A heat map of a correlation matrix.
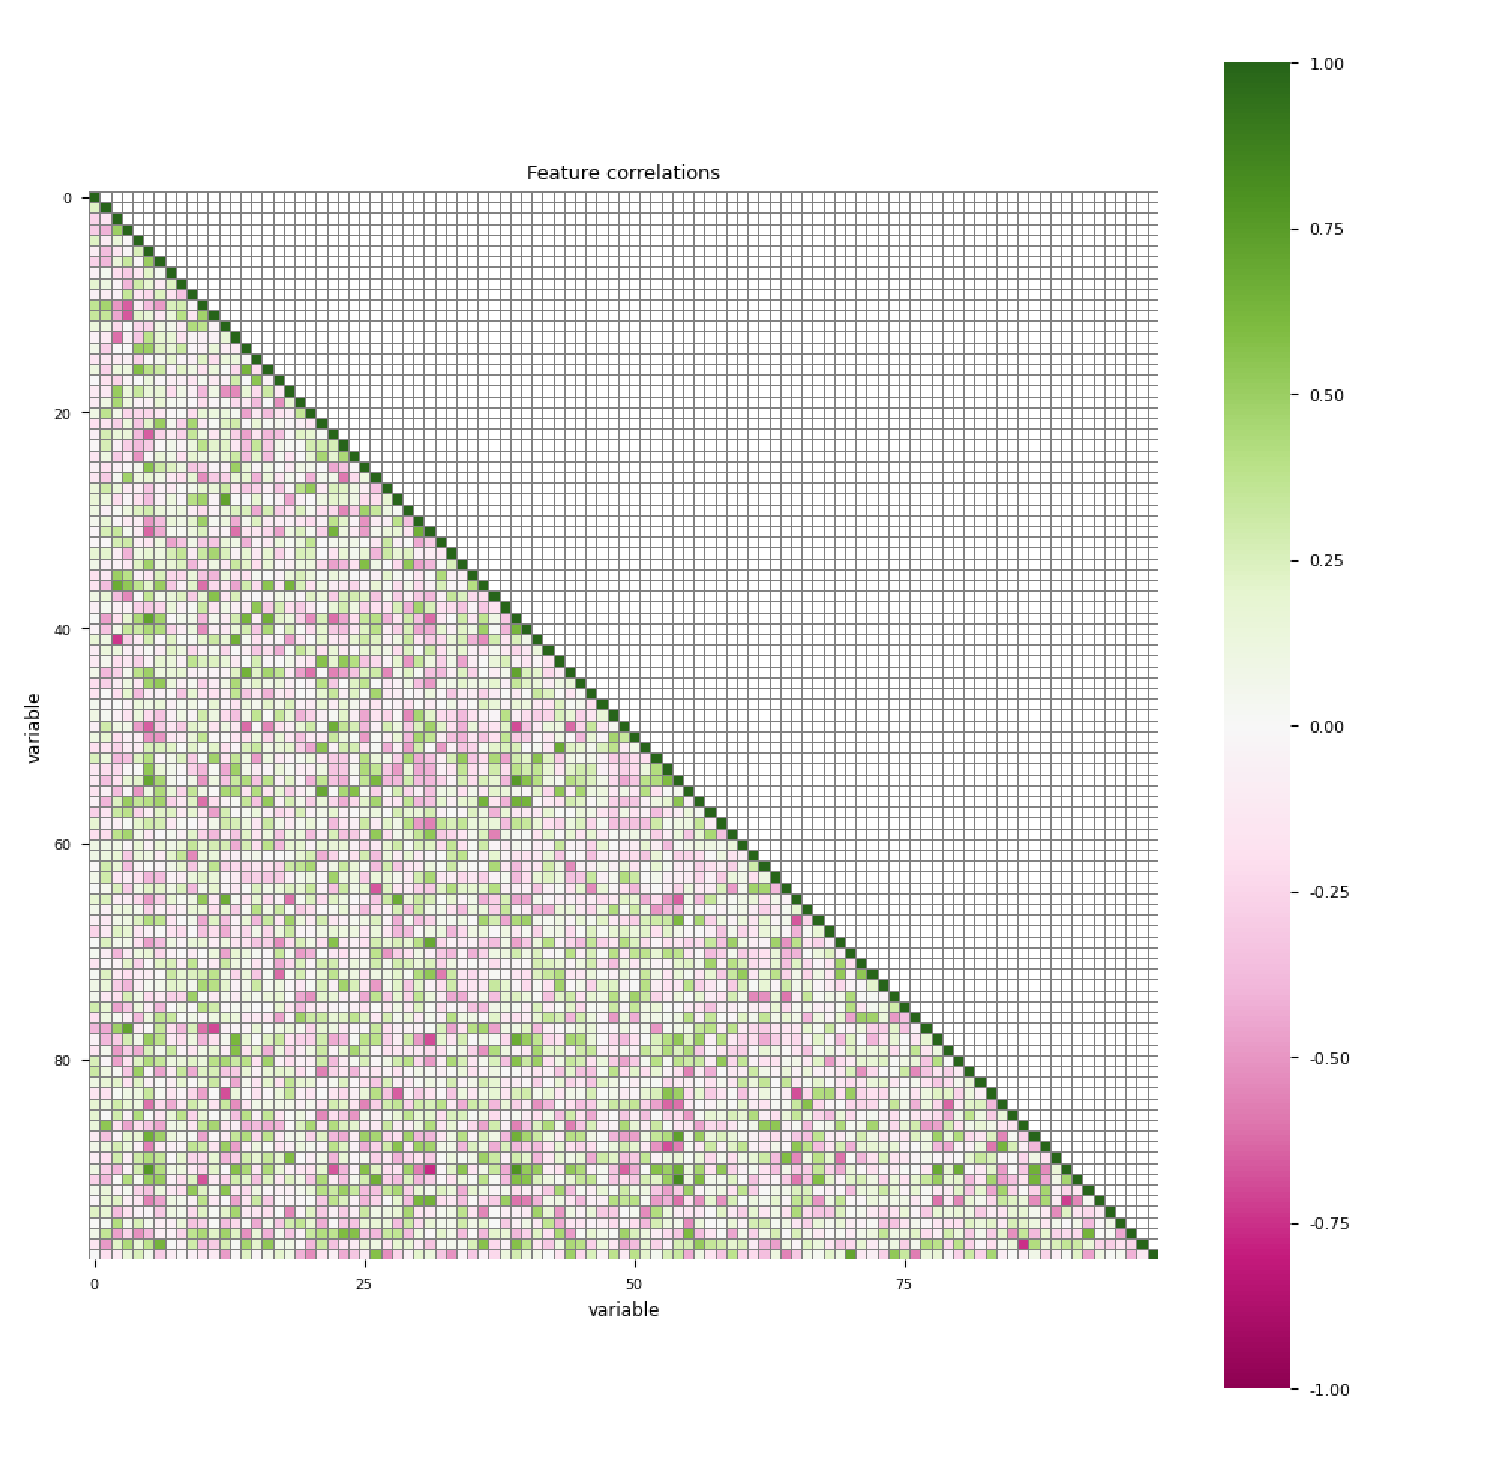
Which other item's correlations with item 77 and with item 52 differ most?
11
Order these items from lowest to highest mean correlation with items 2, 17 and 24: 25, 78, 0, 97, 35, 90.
0, 90, 25, 78, 97, 35
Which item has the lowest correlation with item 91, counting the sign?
10
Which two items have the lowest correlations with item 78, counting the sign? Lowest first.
31, 93
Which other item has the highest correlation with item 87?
54
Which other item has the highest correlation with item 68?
83
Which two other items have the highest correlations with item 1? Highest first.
86, 10
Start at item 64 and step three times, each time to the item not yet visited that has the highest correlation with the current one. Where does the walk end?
36
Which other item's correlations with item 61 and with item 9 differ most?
74
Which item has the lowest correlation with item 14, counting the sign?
49
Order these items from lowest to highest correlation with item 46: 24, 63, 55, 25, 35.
35, 25, 55, 24, 63
